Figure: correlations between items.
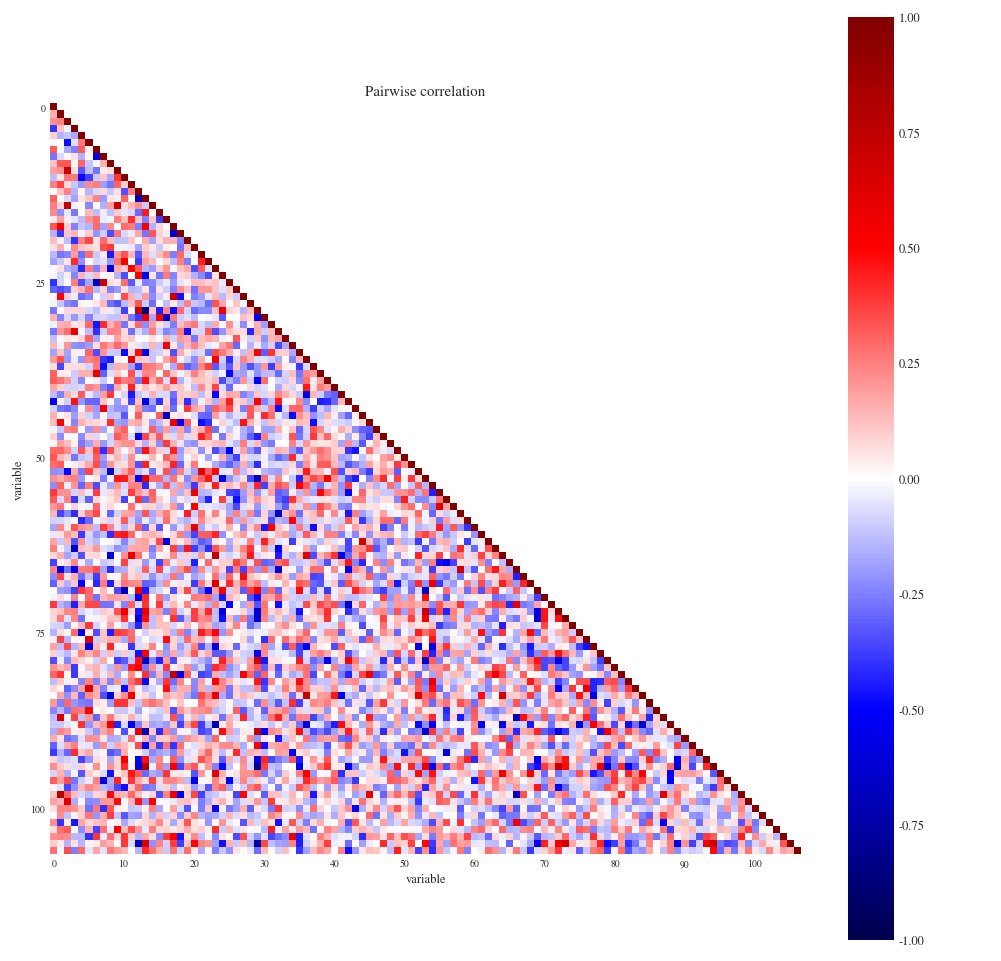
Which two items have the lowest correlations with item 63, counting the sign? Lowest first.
3, 32
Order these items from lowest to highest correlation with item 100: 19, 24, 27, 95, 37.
19, 95, 24, 27, 37
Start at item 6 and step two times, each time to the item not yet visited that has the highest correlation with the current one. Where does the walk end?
55
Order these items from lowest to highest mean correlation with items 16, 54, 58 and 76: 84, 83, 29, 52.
29, 84, 52, 83
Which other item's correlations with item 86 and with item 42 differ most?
5
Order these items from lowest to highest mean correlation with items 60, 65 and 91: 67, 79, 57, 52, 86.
57, 52, 67, 86, 79
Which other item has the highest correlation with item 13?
94
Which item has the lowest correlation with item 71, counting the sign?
42
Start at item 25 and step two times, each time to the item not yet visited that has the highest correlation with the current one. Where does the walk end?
43
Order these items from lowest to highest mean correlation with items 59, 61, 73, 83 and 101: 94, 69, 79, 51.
69, 79, 94, 51
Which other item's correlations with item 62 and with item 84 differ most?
52
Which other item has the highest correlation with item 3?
32
